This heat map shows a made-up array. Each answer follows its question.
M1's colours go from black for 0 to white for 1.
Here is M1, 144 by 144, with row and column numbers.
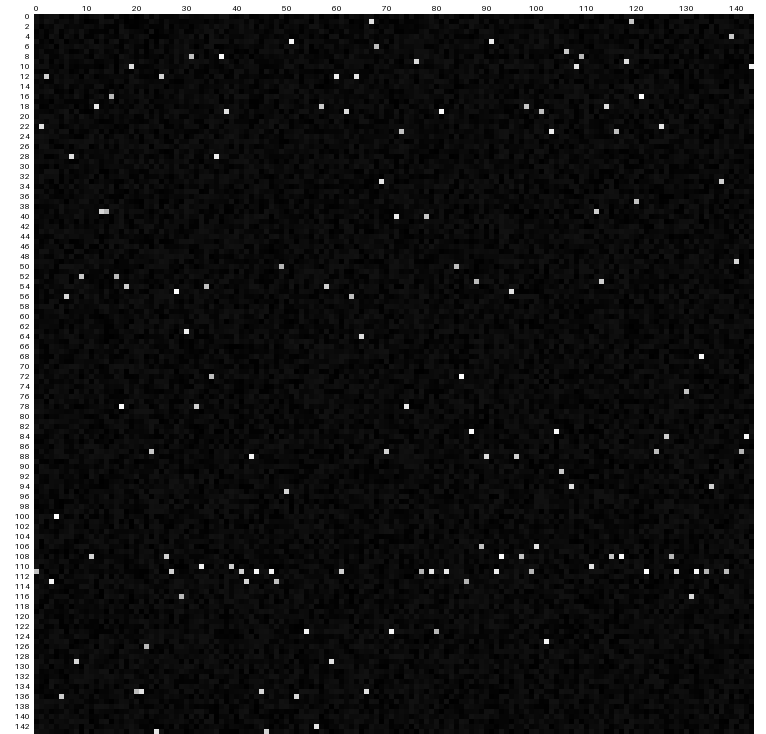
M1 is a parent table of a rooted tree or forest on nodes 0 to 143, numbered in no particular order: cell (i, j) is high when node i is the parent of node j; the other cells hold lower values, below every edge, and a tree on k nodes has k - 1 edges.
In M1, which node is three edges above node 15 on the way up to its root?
136
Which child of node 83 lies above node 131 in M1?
87
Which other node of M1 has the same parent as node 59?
8
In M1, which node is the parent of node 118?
9
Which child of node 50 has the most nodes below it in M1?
84
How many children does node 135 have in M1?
4
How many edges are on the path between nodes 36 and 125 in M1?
8
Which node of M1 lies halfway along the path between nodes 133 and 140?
142
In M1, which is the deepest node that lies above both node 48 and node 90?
53
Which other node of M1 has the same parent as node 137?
69
